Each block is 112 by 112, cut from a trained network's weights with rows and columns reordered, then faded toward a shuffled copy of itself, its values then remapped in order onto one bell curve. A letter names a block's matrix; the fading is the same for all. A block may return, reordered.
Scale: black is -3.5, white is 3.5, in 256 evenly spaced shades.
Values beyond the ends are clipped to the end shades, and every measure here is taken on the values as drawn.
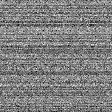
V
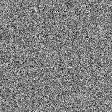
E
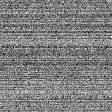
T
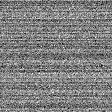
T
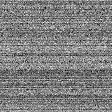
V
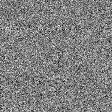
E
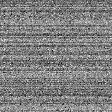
V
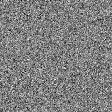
E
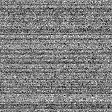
V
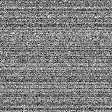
V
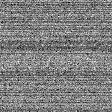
V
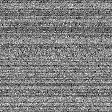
V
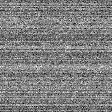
T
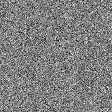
E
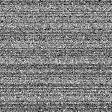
V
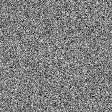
E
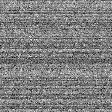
V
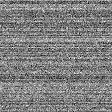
T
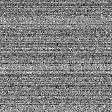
V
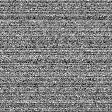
T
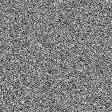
E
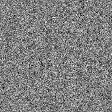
E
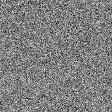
E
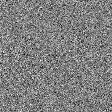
E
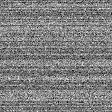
T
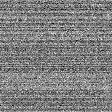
T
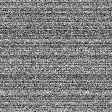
T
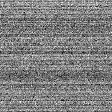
T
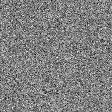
E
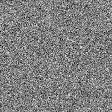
E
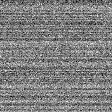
T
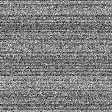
V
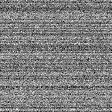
T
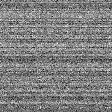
T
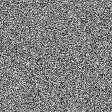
E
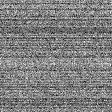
V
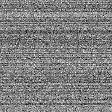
V
